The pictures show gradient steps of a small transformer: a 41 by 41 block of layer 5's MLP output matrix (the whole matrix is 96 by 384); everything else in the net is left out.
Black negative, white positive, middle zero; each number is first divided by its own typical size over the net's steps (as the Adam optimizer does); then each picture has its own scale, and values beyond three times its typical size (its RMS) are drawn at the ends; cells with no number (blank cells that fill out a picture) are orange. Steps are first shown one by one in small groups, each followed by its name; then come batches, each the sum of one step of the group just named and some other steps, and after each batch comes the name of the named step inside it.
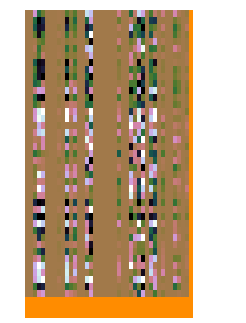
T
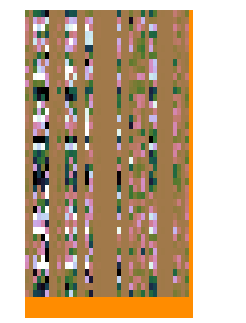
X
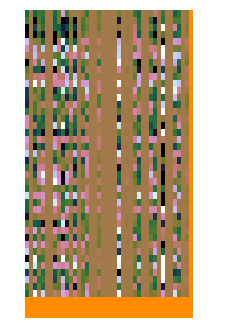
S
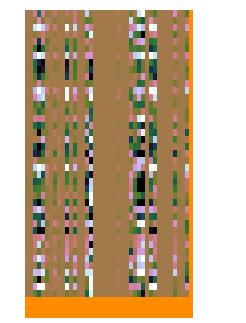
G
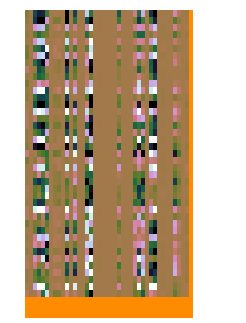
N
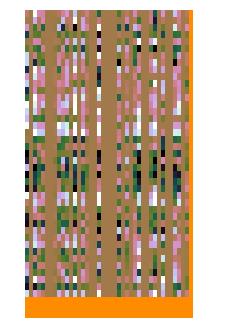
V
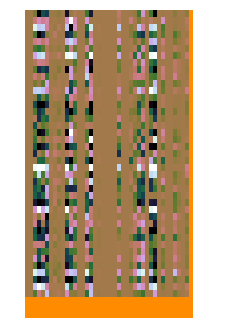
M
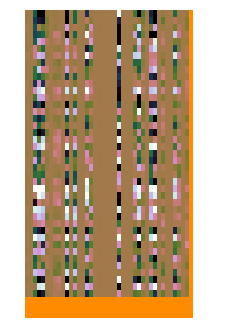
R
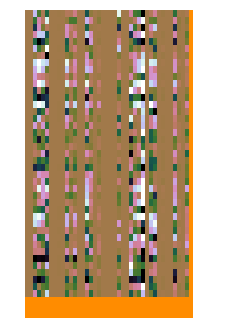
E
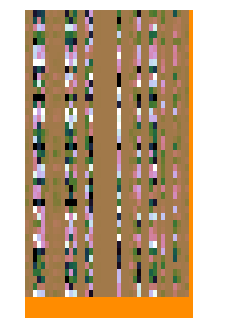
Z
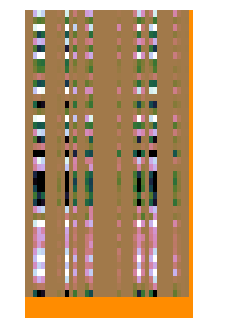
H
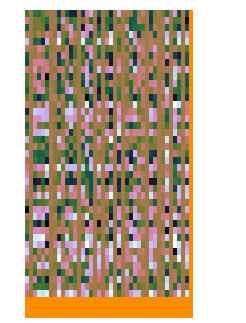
Z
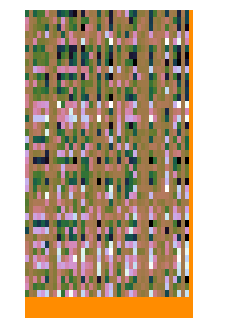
X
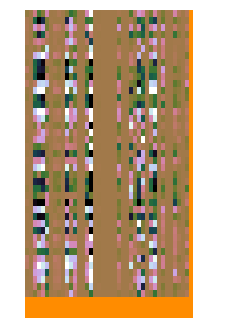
T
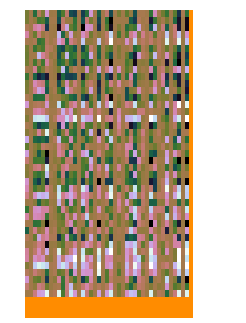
H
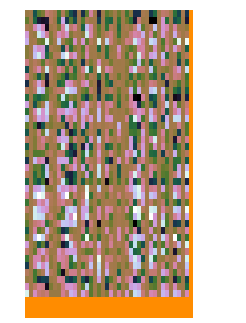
R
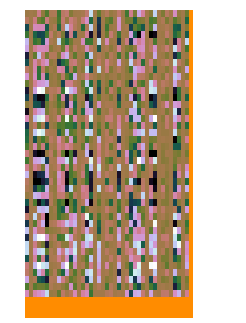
H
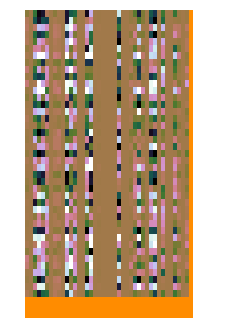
R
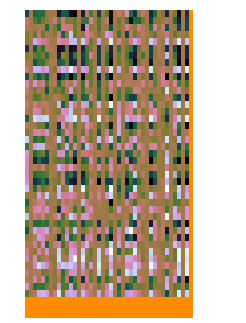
X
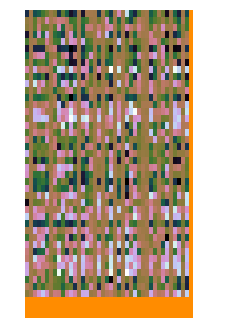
S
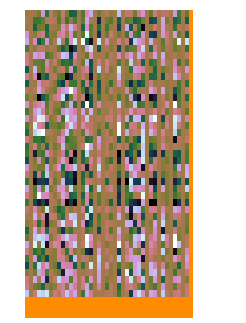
T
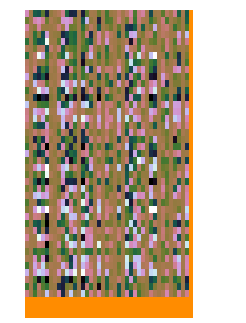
M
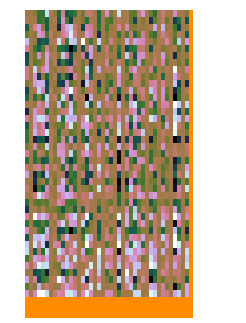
G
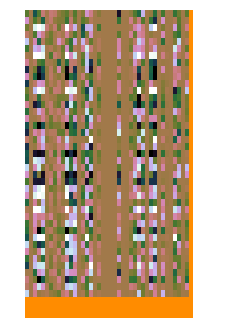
G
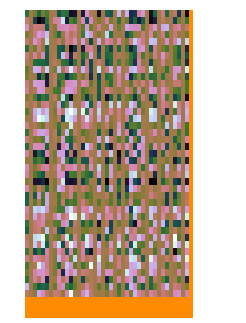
T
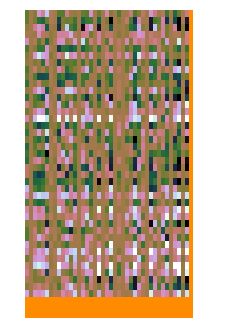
H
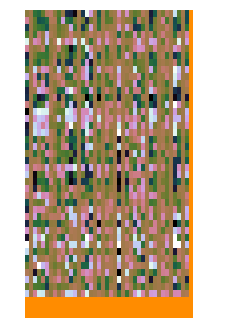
T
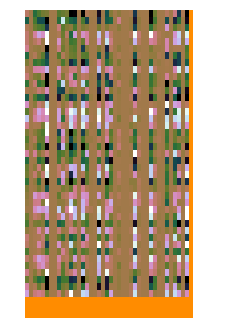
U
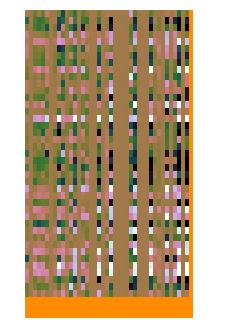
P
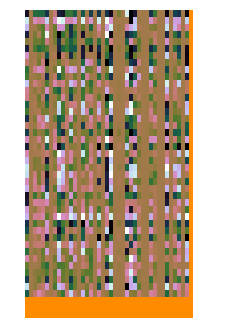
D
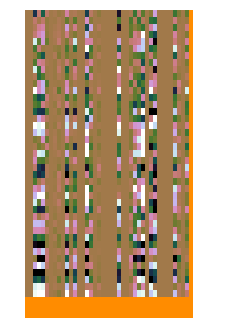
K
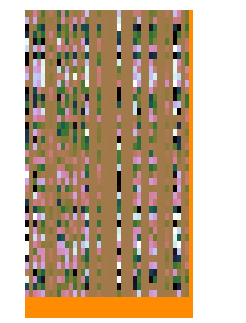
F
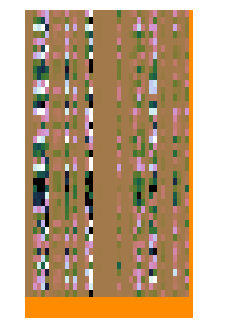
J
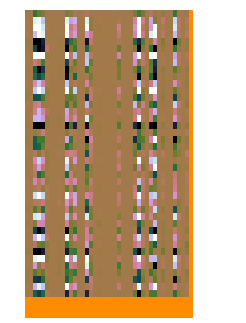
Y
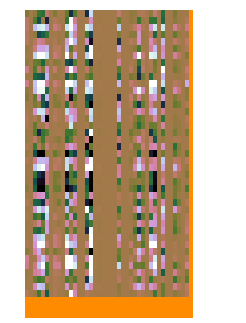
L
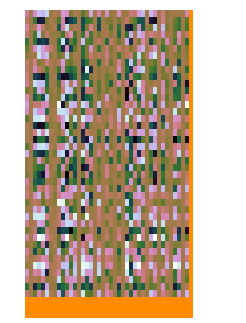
Y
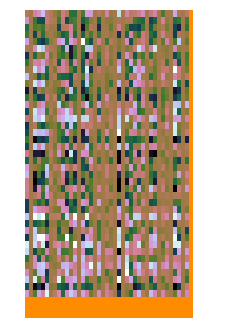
F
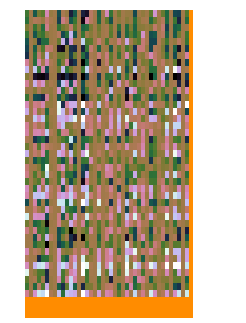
K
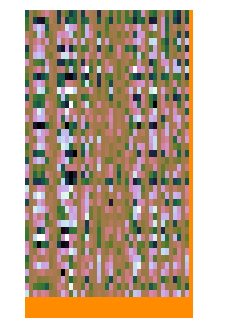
Y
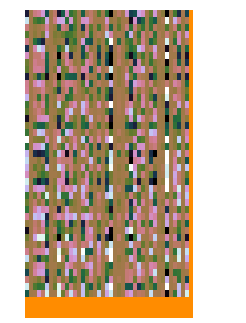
D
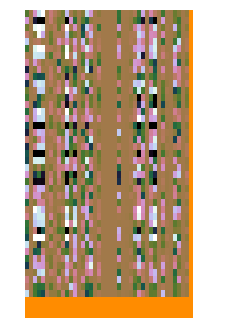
Y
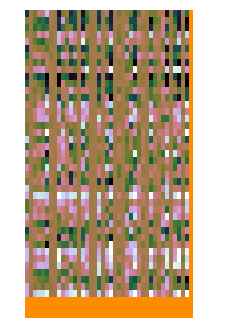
U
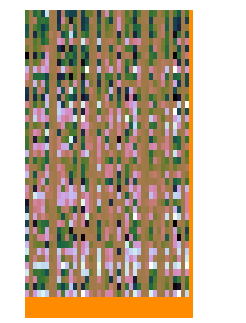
F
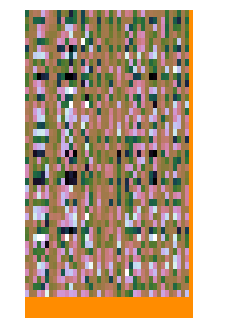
Y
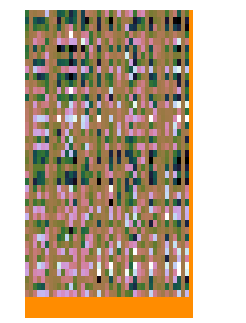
P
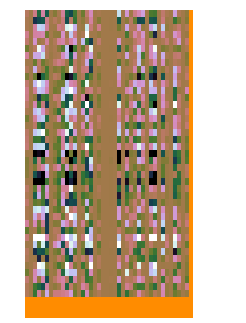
L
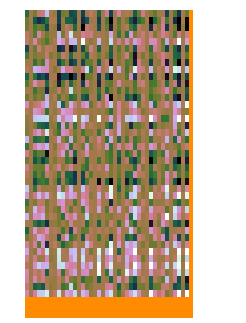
P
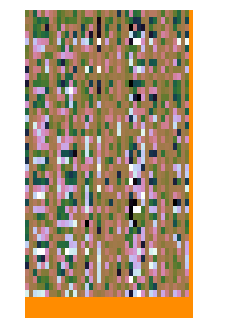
K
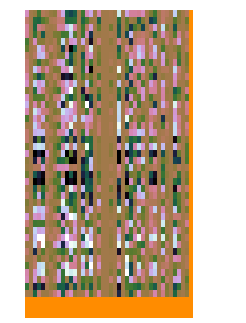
L
